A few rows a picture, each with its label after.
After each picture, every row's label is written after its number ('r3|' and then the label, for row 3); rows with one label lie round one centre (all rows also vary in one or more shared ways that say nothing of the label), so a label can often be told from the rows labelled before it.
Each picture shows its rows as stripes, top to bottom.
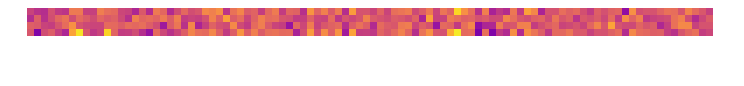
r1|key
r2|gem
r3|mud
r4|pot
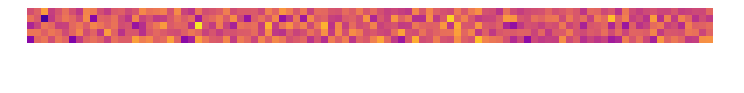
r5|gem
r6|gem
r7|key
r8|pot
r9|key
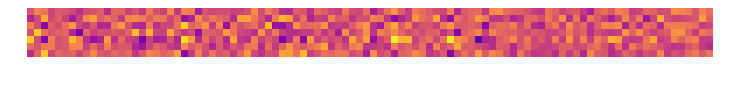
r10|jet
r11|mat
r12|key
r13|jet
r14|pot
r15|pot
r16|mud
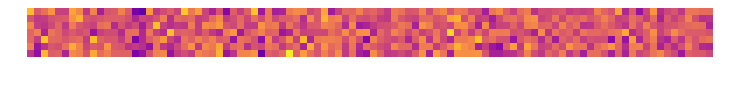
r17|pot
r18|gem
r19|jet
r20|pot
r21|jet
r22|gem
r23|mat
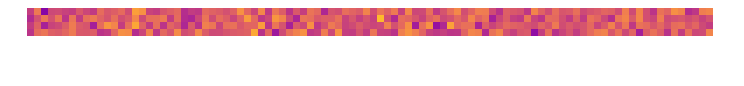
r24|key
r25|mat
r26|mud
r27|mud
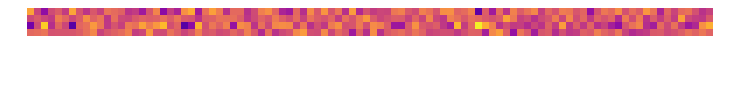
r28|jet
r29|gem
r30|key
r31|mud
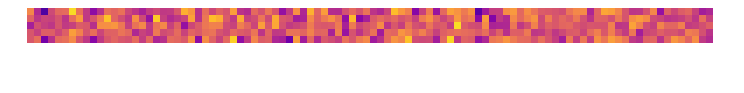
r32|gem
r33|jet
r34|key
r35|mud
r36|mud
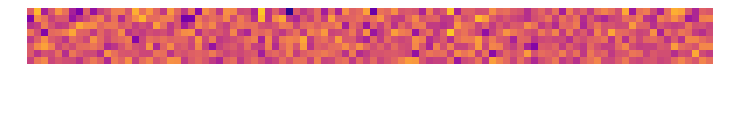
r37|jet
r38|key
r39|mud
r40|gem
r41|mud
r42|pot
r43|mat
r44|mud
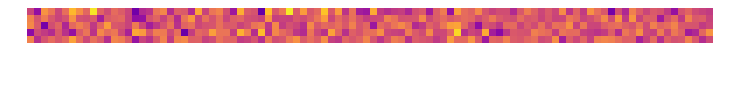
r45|gem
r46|jet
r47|pot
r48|key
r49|gem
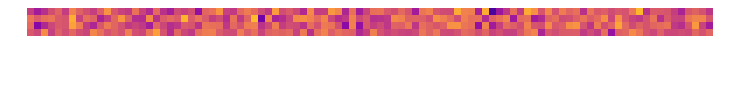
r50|mat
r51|mat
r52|mat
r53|jet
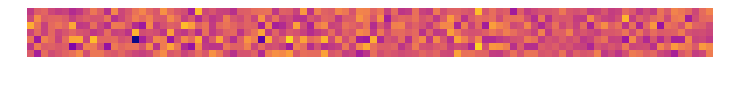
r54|key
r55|pot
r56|jet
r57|pot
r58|gem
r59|key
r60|gem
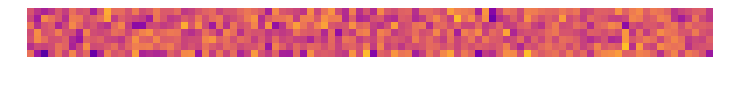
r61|mat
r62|mat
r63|key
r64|mat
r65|jet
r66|mat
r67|mat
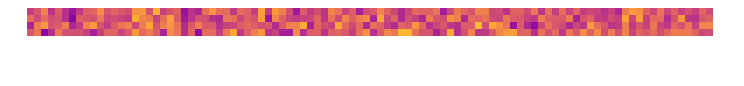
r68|jet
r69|pot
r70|mud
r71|mud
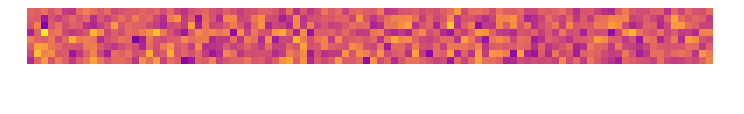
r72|pot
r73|mud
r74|mud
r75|jet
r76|mud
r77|pot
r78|pot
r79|mud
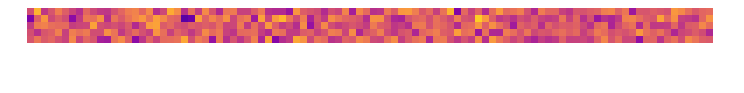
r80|mud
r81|key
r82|jet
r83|mat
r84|key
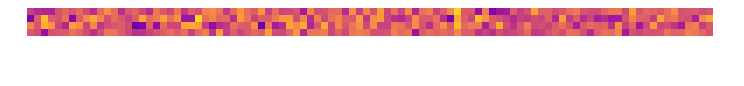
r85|key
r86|key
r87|pot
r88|key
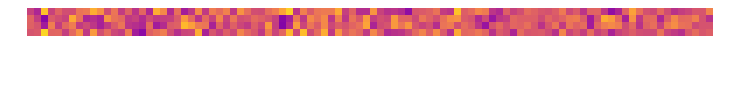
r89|gem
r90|key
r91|key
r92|pot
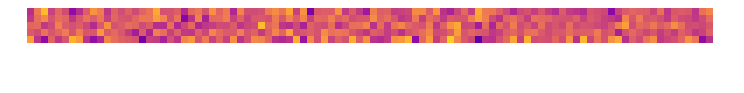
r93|jet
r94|gem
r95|pot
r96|gem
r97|pot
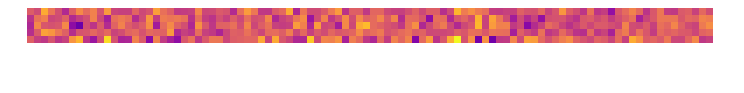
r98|pot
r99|key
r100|key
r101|pot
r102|pot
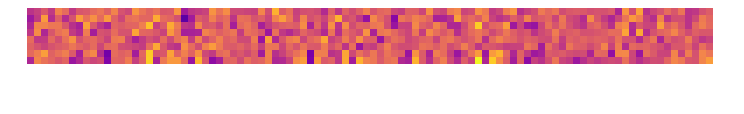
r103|gem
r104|mud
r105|mat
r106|mat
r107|gem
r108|jet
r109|jet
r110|key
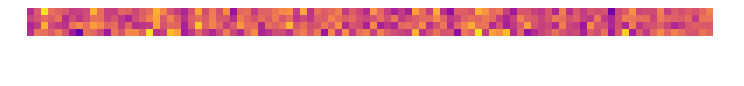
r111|jet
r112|jet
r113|mud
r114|mat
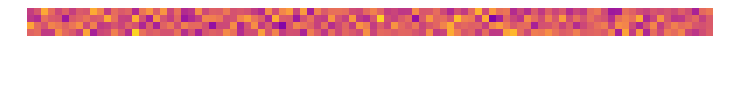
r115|gem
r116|mat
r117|pot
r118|gem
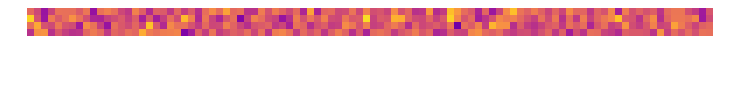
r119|gem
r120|pot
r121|jet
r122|mud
